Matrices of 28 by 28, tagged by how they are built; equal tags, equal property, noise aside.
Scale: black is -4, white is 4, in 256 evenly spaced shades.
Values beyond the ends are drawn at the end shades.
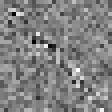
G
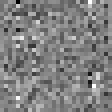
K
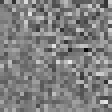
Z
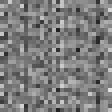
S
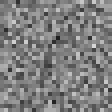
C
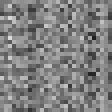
S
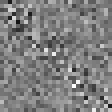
G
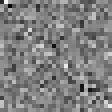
G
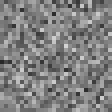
C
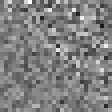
Z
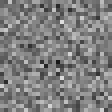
S
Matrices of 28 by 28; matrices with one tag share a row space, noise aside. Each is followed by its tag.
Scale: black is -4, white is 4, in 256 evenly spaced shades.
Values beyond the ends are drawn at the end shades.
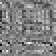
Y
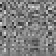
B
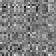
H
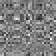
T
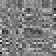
Y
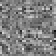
Y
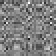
T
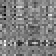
B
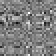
T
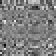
B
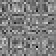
H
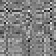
T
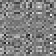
T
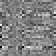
Y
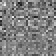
B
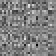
H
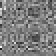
B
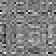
B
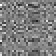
B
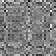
T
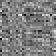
Y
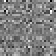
T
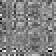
B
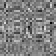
T
